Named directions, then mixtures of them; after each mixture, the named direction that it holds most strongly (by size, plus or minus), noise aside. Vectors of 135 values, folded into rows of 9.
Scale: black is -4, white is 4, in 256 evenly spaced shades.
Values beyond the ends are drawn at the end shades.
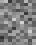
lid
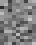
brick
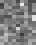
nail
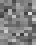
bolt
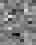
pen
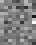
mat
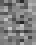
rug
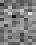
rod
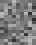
bolt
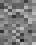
rod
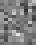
pen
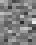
mat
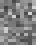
bolt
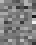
mat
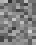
lid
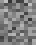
lid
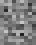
rug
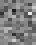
bolt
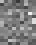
mat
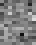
rod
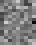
mat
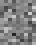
bolt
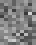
bolt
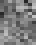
mat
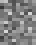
lid
